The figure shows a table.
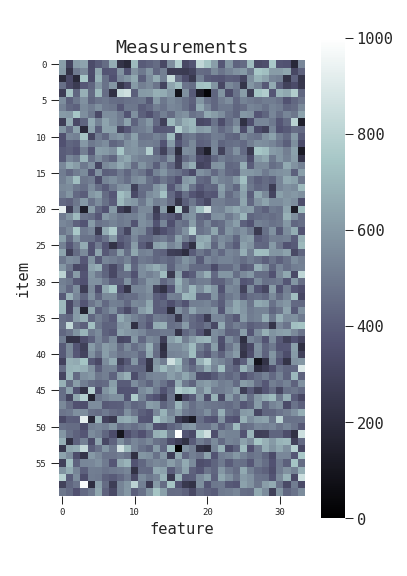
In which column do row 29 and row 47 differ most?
33
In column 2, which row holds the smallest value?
2
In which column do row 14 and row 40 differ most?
25
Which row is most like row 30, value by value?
47
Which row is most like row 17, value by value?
56
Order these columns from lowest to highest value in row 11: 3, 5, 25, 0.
0, 25, 5, 3
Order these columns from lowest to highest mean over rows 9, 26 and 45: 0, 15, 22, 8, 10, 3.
3, 15, 8, 22, 10, 0
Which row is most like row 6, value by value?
5
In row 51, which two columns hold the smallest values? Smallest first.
8, 32
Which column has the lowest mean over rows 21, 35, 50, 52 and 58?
16
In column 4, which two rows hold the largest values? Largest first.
45, 36
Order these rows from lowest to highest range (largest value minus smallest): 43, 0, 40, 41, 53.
43, 40, 0, 41, 53
